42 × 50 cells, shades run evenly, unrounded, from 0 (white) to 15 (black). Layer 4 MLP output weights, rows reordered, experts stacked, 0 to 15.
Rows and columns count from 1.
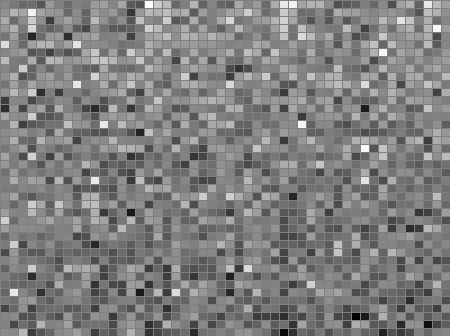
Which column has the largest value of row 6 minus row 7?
43
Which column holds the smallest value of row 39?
28
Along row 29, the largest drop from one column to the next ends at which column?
48
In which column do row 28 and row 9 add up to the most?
27
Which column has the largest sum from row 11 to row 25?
6
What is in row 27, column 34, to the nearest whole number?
9
